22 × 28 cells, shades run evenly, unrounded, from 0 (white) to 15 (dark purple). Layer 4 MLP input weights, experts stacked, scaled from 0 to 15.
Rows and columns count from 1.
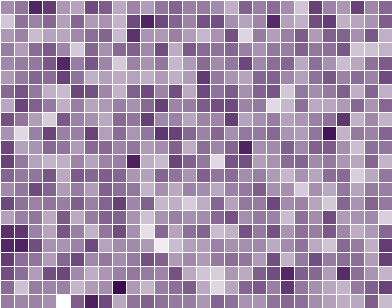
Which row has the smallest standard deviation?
14
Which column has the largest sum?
1
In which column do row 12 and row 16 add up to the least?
28
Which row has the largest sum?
19
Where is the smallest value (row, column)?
22, 5
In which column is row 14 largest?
3
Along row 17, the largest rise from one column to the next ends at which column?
12
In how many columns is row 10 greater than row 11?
15
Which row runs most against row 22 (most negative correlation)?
6
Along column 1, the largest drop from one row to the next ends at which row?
16
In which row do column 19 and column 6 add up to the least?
4
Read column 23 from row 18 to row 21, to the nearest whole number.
5 11 9 7
